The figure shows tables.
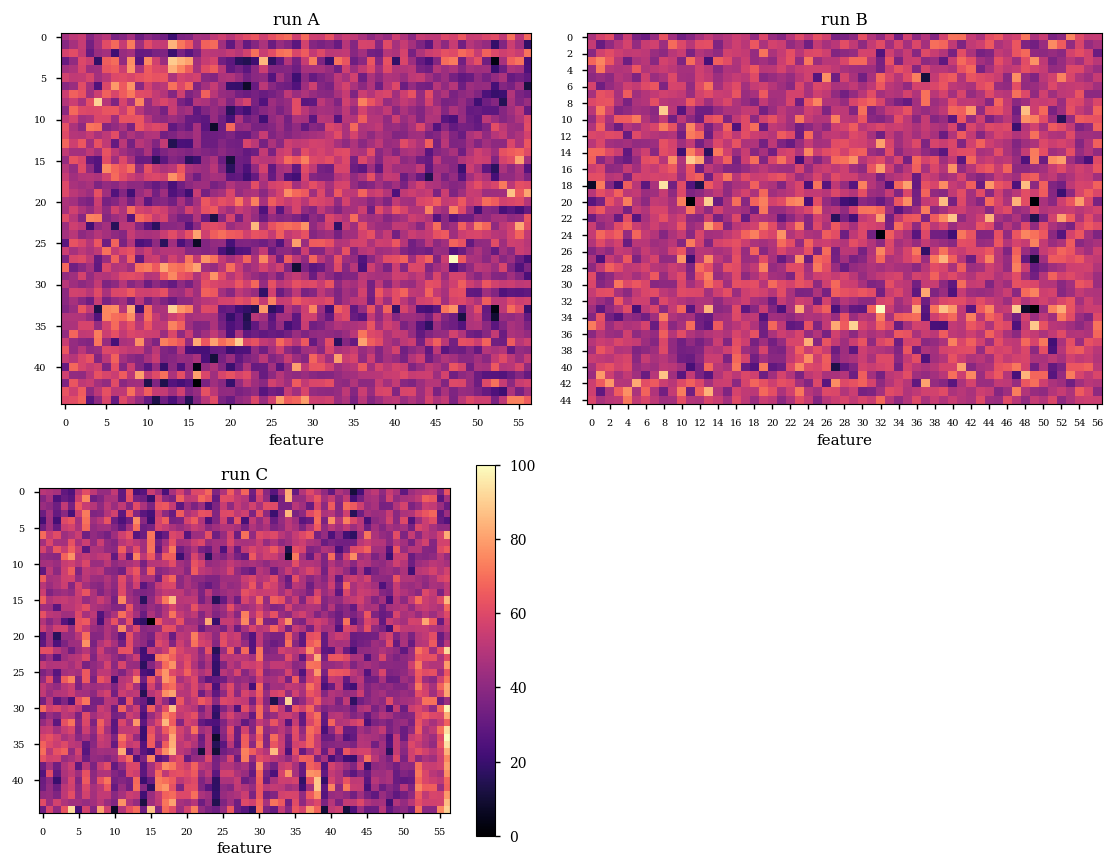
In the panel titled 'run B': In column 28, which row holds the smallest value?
20
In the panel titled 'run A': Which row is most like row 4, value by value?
1
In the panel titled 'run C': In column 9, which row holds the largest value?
40
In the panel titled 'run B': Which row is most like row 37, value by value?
39
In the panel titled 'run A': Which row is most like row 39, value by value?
12
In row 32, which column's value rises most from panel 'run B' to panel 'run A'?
25
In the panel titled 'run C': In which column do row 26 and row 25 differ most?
15
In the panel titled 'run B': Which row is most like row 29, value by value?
6
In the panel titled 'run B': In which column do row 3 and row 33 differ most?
49
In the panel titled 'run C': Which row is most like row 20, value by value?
21
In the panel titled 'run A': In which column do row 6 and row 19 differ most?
56
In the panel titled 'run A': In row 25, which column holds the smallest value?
16
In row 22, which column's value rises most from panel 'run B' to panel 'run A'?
3
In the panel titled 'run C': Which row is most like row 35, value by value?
30
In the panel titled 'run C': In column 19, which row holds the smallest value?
9
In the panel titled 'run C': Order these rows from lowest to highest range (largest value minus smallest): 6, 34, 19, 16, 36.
16, 19, 6, 36, 34
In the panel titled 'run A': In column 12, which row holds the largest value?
28
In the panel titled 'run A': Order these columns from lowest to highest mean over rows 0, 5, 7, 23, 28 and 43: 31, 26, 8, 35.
31, 35, 26, 8
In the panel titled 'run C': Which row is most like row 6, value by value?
37
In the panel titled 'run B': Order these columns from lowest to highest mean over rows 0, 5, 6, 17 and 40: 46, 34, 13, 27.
27, 34, 46, 13
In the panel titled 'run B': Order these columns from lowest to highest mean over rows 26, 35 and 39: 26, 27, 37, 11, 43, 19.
37, 19, 11, 27, 43, 26
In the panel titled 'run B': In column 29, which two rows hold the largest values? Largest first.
35, 15
